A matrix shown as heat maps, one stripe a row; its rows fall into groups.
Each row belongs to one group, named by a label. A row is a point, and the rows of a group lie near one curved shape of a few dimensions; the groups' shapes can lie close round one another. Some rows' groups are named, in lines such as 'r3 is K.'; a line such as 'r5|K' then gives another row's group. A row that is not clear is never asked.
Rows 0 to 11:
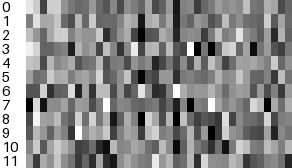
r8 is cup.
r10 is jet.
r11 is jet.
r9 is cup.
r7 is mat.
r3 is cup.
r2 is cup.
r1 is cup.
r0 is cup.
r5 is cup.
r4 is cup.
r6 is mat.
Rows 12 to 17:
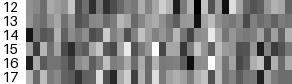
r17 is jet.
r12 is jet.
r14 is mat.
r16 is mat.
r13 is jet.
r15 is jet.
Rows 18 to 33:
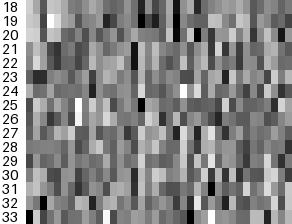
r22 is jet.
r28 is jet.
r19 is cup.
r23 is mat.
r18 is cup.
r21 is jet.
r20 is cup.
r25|cup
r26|cup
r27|jet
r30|jet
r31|jet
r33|mat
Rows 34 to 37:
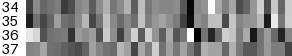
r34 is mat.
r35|mat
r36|cup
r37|jet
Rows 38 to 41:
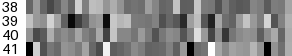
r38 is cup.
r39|jet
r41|mat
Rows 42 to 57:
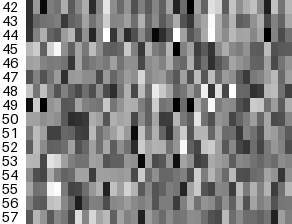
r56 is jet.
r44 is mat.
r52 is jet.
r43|mat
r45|cup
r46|cup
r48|jet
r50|jet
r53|cup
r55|jet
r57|cup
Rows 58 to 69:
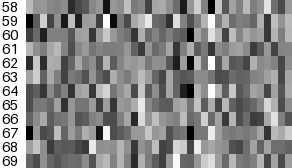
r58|jet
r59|mat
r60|mat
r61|cup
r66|jet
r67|mat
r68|jet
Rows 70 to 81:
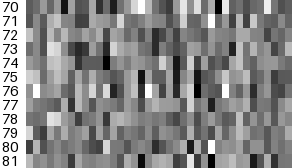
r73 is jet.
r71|jet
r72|cup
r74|jet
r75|cup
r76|cup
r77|cup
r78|jet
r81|cup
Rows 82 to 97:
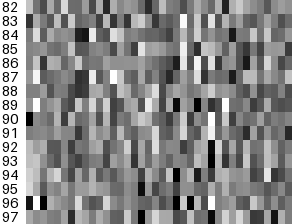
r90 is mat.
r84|jet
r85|jet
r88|jet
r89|cup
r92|jet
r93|jet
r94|cup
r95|cup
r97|cup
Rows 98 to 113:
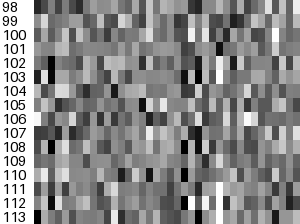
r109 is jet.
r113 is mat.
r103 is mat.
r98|mat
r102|mat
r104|jet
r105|jet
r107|mat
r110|cup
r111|mat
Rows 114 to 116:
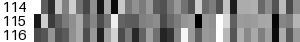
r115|mat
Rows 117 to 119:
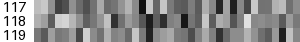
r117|jet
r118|cup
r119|cup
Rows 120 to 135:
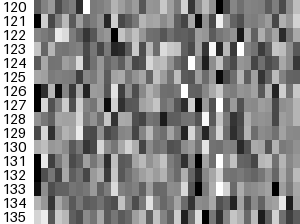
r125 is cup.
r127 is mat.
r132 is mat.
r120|cup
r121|mat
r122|jet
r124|jet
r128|cup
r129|jet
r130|jet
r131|mat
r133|mat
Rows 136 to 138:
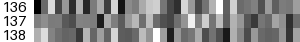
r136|mat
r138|cup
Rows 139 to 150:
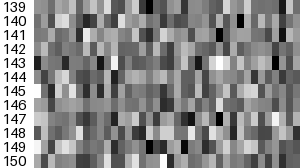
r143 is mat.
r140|jet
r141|cup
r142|cup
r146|cup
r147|jet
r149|cup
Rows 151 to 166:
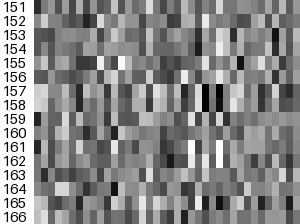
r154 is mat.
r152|jet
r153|mat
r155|jet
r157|cup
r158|cup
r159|mat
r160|jet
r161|mat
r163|mat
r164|jet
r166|cup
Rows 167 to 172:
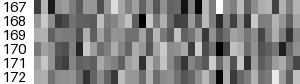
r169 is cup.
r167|mat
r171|jet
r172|jet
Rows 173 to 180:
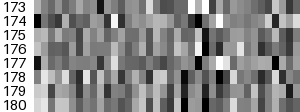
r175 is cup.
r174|mat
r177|mat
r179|cup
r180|cup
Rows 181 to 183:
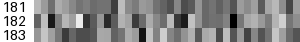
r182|jet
